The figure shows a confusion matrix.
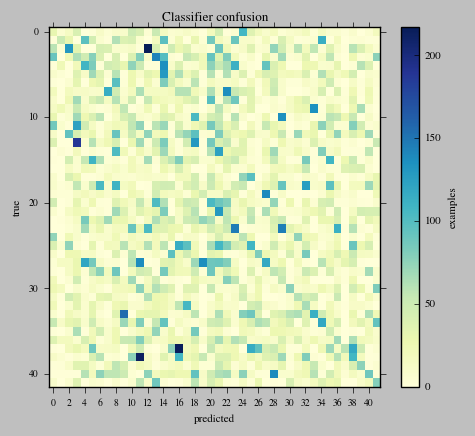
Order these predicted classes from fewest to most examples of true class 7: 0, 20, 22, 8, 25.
0, 25, 8, 20, 22
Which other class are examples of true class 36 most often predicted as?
11
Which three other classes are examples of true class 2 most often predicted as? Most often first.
12, 21, 28
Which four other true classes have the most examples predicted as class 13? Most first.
3, 20, 41, 35
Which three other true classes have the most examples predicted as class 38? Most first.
37, 25, 11
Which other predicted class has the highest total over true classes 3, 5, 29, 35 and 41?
13
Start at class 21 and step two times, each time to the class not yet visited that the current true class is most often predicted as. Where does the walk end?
8
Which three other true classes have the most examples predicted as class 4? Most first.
27, 1, 22
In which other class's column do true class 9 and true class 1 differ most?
33
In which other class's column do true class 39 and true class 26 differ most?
15
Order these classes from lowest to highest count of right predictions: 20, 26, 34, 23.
26, 20, 34, 23
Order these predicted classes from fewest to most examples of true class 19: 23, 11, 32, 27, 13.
32, 11, 23, 13, 27
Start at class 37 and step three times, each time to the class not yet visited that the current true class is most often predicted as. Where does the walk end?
17
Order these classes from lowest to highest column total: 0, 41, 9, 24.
41, 0, 9, 24
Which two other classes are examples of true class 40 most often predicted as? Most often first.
28, 18
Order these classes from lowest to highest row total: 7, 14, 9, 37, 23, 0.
0, 9, 14, 7, 23, 37
